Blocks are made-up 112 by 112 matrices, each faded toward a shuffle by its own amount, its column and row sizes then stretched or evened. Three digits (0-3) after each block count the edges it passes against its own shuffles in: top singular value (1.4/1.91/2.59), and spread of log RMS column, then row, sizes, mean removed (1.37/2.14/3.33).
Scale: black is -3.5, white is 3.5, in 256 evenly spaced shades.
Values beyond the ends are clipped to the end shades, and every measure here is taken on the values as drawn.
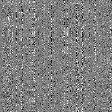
2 3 0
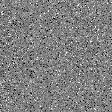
1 1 0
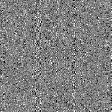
2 2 0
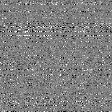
1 1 3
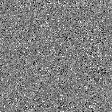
0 1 1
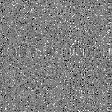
2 1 0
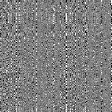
3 3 0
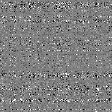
0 2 3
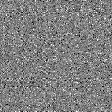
2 0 1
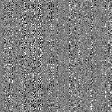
2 3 1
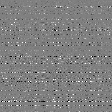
2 1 3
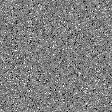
0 1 0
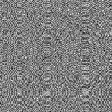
3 1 0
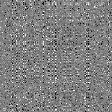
3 2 1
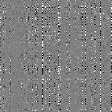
3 3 2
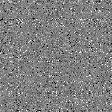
2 1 2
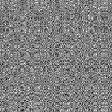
3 0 1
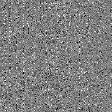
1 2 1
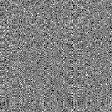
3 2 0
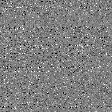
0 1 2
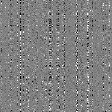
3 3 1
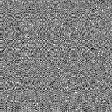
3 0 2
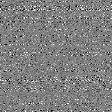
2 0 3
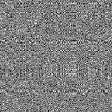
3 0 2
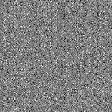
2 1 0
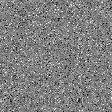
1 0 0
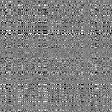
3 2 3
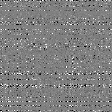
2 2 3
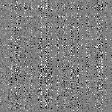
1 3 2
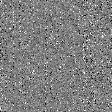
0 2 0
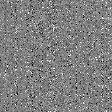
0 2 0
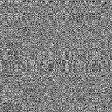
3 0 2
